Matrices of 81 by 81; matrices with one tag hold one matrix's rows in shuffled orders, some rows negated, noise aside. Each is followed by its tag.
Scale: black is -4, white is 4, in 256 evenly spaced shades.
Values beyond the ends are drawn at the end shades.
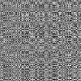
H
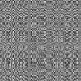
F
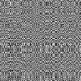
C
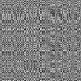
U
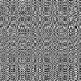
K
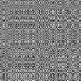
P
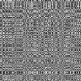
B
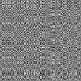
U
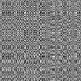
U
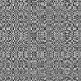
F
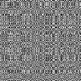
C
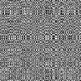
C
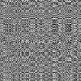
H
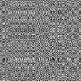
P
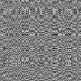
H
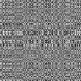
B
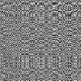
H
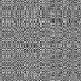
U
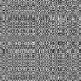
P
